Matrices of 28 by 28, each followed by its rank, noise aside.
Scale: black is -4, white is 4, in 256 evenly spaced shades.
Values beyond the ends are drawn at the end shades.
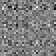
four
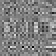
three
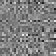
four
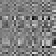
two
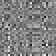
four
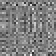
three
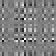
one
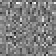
six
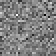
six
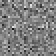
six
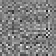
four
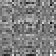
four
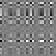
one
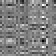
two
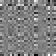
two
